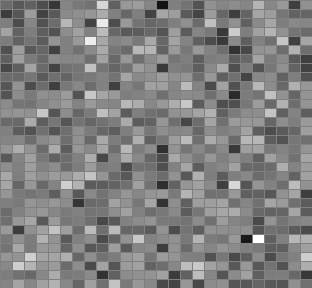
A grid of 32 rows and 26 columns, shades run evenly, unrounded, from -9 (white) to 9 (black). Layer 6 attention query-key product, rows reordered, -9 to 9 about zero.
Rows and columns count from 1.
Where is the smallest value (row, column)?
27, 22
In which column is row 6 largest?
20
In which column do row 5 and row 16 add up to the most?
25
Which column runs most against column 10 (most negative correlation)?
7
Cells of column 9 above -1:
19
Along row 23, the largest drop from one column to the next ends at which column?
15
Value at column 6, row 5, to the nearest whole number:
0
